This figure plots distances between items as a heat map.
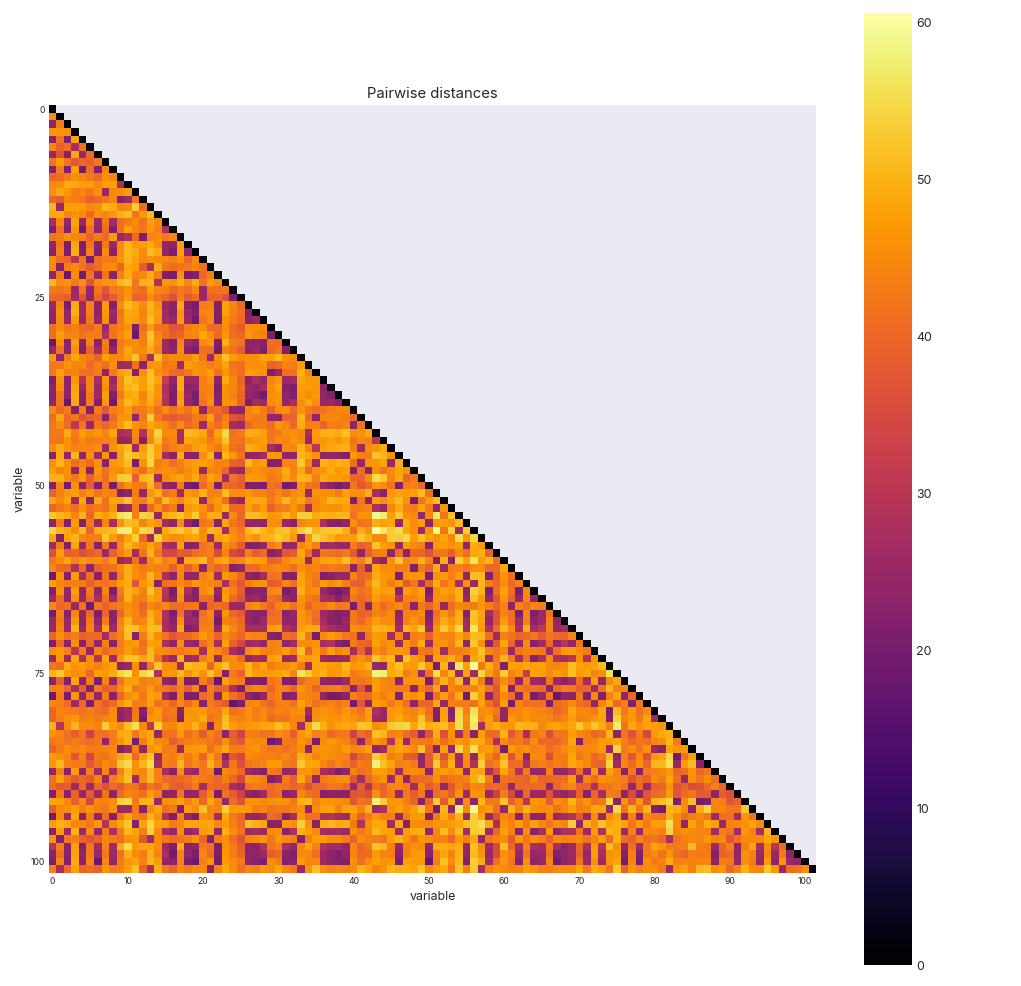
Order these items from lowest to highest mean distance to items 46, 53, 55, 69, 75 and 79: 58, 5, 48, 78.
78, 58, 5, 48
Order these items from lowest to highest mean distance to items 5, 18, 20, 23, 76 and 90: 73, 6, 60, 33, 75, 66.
66, 6, 73, 75, 33, 60
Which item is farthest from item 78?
56
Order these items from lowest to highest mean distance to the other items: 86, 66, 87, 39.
39, 66, 86, 87
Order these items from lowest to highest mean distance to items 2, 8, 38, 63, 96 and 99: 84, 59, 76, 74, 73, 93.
76, 73, 59, 84, 93, 74
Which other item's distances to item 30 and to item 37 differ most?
11
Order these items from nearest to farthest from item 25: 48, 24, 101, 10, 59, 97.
24, 48, 59, 97, 101, 10
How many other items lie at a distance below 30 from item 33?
7
